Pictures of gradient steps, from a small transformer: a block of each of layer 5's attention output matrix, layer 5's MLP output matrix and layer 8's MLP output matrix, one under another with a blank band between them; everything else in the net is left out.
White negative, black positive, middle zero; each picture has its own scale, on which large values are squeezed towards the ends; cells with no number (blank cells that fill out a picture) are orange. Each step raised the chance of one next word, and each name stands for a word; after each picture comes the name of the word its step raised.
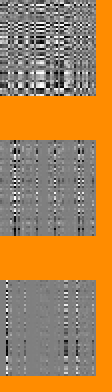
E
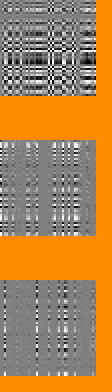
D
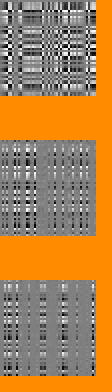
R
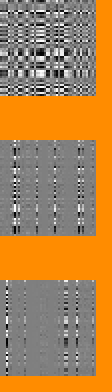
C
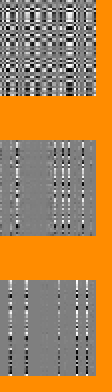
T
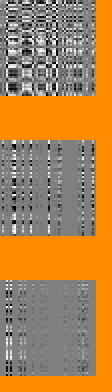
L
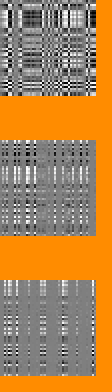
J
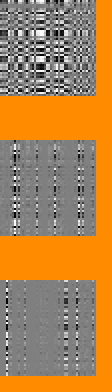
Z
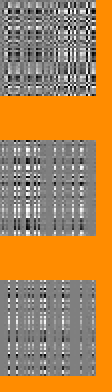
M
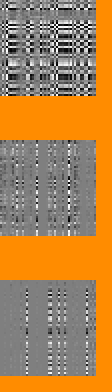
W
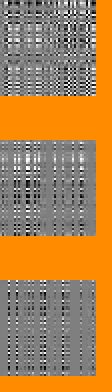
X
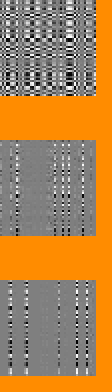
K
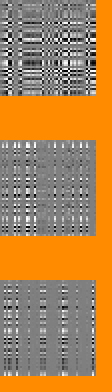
D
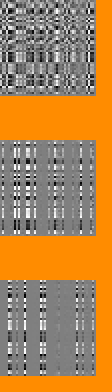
M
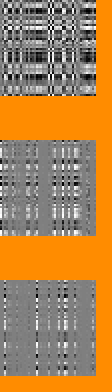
M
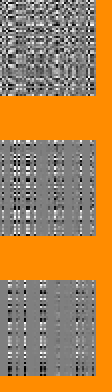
L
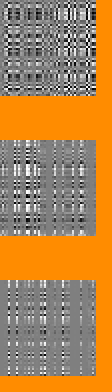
W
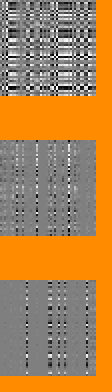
K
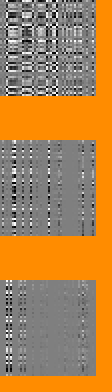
C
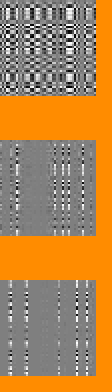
W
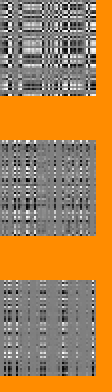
L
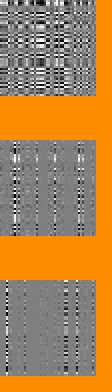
X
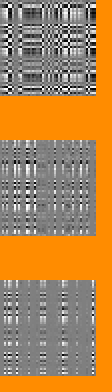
W
